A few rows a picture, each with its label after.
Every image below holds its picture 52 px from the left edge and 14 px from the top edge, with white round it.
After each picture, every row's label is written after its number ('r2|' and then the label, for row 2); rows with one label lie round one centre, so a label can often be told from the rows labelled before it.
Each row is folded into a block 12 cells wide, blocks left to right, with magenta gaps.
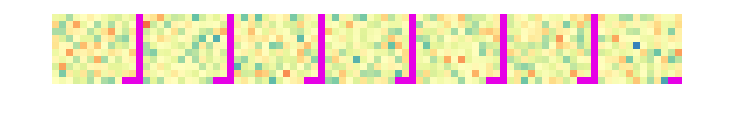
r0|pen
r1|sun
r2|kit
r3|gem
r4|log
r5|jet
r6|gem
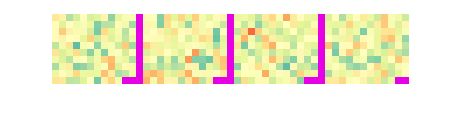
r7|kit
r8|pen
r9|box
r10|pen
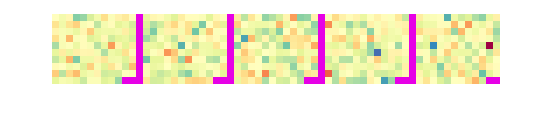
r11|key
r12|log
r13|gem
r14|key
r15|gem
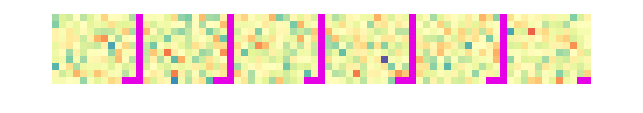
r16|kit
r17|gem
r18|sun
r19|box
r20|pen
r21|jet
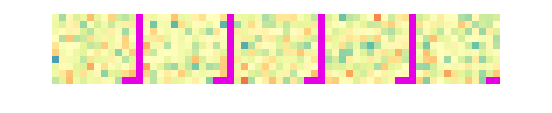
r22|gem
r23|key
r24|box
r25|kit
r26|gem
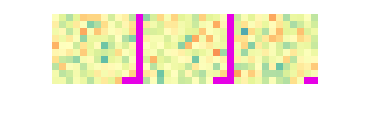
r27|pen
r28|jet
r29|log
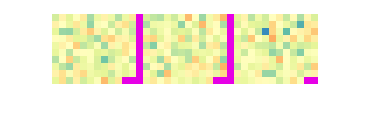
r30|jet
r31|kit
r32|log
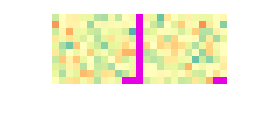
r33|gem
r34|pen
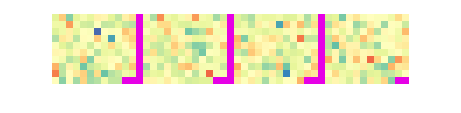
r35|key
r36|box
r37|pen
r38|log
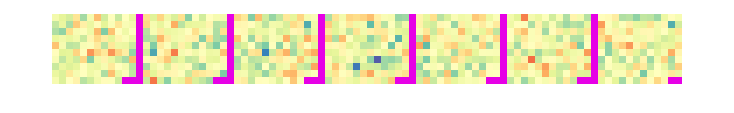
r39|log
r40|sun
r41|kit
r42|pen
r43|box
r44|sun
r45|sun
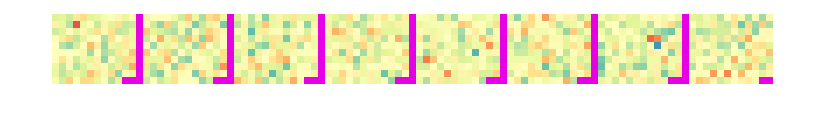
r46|pen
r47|key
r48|log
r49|gem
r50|gem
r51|box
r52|kit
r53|kit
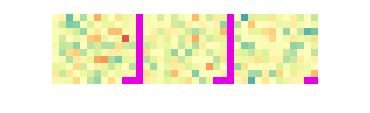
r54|log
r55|key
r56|box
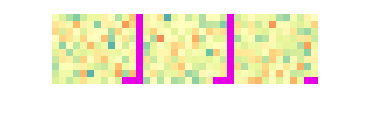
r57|box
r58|sun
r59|gem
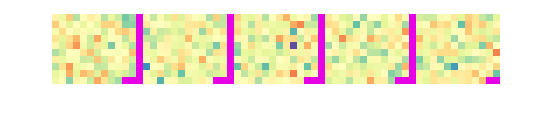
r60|sun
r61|sun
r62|kit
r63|key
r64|pen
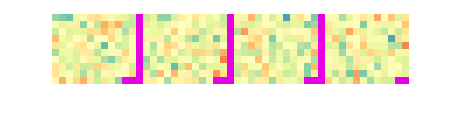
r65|pen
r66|pen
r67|sun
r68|box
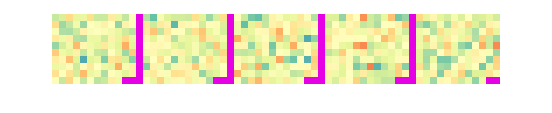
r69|gem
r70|gem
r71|pen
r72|pen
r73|key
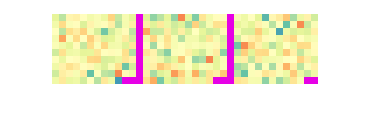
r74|box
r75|box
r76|kit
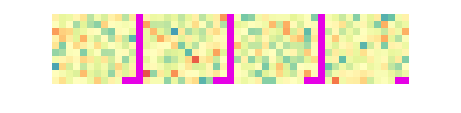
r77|box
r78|key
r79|pen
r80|kit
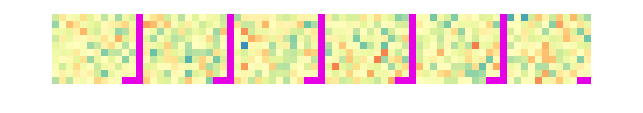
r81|jet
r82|sun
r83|sun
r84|kit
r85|key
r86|pen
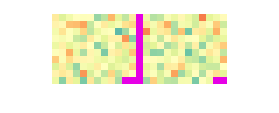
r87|gem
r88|box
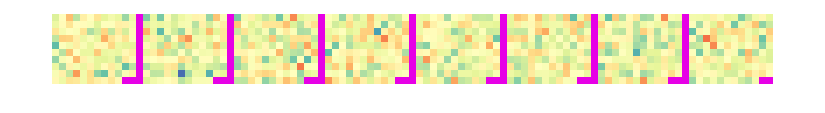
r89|jet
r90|log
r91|gem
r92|log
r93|gem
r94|jet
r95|sun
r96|sun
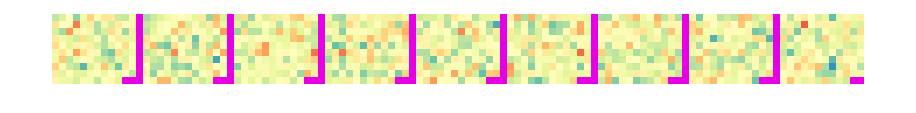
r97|pen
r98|pen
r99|pen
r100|log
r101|pen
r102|key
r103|box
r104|gem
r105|sun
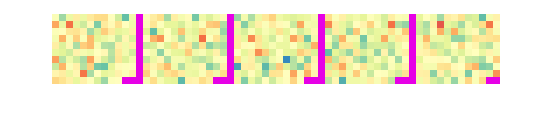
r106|box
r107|jet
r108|pen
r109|sun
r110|jet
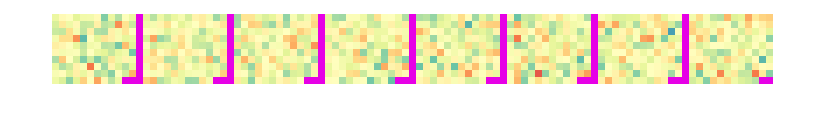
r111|jet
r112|box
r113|jet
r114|box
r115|kit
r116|box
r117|kit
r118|box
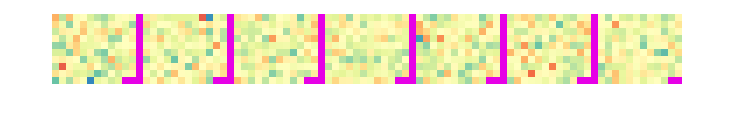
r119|sun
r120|gem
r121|log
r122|jet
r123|box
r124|jet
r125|gem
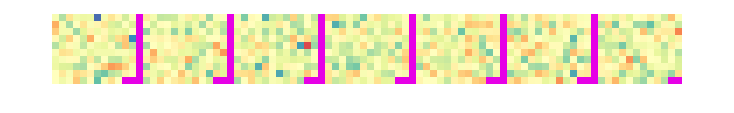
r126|gem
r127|gem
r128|gem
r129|key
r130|kit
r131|pen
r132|log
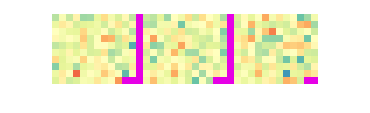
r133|kit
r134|box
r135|jet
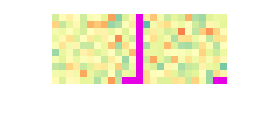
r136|gem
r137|log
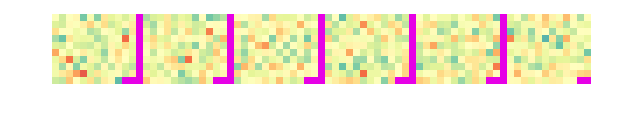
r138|gem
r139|log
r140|sun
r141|pen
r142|kit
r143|pen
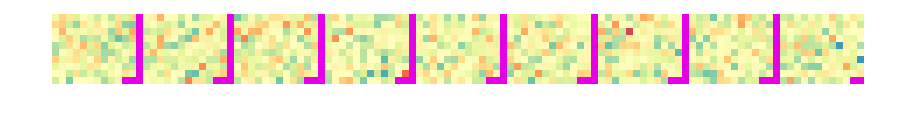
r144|sun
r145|jet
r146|box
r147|jet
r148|gem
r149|box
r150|box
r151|box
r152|kit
